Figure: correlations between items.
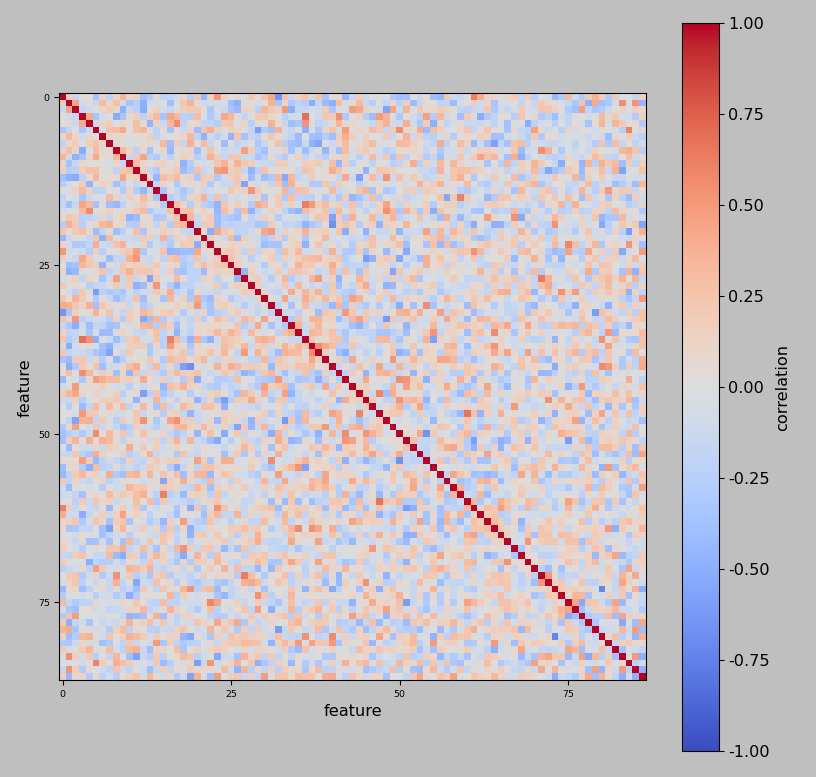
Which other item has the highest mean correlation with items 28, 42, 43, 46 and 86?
53
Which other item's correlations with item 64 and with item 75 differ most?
82
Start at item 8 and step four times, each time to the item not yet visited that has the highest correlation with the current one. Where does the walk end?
37
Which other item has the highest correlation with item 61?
0
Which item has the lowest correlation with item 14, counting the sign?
12
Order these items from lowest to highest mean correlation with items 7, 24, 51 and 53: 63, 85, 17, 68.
85, 63, 68, 17
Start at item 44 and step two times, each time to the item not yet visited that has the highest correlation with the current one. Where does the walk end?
60
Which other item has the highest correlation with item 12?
48
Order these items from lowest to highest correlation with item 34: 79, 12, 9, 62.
9, 62, 79, 12
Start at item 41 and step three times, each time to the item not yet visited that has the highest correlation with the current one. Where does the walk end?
16
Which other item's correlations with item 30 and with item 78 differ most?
44
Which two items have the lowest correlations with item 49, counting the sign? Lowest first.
26, 28
